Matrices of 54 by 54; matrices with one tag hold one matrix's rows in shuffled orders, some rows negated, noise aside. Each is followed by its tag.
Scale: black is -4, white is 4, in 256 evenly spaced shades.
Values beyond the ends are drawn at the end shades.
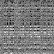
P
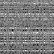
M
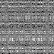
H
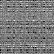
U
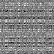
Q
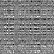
P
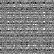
U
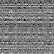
Q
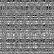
U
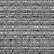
M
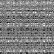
U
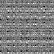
U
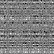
M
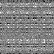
U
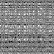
Q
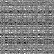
Q
